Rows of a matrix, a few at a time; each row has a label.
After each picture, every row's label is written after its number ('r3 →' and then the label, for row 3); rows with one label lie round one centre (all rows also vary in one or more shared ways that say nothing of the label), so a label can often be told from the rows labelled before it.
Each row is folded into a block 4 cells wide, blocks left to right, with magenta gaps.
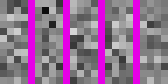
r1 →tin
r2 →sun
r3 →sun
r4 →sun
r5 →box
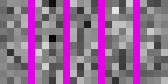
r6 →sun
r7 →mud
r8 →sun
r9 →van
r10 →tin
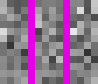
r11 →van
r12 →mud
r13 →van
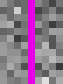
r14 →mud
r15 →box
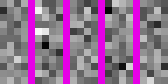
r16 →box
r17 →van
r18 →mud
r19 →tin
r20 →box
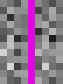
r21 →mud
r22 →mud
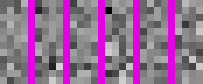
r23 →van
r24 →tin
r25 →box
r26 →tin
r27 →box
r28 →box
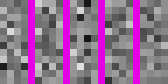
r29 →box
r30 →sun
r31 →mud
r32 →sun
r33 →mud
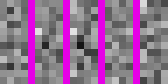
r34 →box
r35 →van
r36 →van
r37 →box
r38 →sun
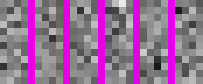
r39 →box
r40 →mud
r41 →sun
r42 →sun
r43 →tin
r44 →tin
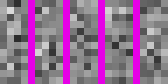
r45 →mud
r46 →tin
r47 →mud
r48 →mud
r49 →tin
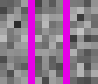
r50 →van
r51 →van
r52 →mud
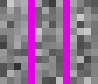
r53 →box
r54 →van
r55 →tin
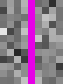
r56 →van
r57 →van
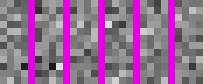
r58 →box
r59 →tin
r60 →van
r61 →box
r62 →van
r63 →mud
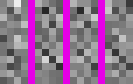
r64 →sun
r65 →sun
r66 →sun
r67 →sun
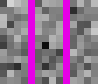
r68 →box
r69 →van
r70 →box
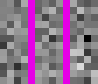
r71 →box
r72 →mud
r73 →mud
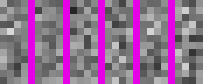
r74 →tin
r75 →tin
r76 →tin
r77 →box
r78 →tin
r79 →mud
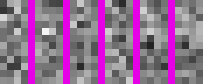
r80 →tin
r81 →tin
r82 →box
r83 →van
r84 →van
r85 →van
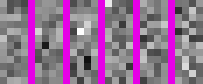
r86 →tin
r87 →van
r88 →tin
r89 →sun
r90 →sun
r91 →mud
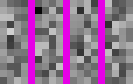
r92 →tin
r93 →tin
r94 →sun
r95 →sun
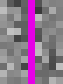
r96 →mud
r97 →tin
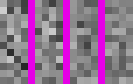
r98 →sun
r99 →mud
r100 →tin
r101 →tin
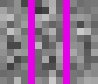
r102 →tin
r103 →tin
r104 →tin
